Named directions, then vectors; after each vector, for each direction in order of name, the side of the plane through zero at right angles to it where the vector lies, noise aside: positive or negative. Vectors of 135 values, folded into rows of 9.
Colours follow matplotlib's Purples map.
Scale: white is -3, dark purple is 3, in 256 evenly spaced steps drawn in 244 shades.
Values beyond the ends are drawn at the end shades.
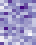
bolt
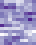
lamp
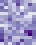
negative, negative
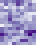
negative, negative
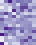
positive, negative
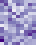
negative, negative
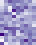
positive, negative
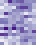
positive, negative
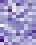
negative, negative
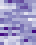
positive, negative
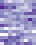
negative, positive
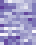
negative, positive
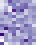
positive, negative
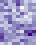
negative, negative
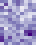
negative, negative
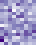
negative, negative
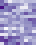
negative, positive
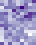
positive, positive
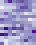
positive, negative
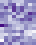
positive, positive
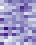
positive, negative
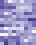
negative, positive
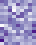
negative, negative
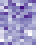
positive, positive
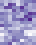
positive, positive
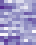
negative, positive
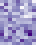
negative, negative
